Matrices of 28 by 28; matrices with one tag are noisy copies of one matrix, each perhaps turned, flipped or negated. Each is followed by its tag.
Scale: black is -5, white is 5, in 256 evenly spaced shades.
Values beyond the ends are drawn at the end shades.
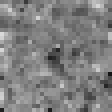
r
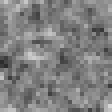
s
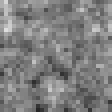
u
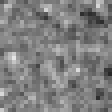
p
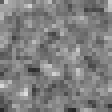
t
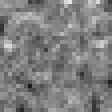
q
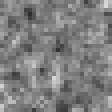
s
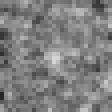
r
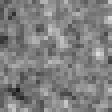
p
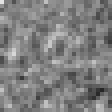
p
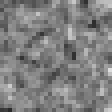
t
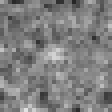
r
